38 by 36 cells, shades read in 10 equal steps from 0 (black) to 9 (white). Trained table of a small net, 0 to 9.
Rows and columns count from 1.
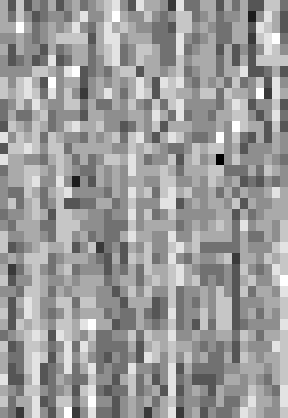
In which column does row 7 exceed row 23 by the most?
10
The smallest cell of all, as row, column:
15, 28
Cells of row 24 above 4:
29
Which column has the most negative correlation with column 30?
36
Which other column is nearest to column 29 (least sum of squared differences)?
26
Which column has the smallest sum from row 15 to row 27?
30
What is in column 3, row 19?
4
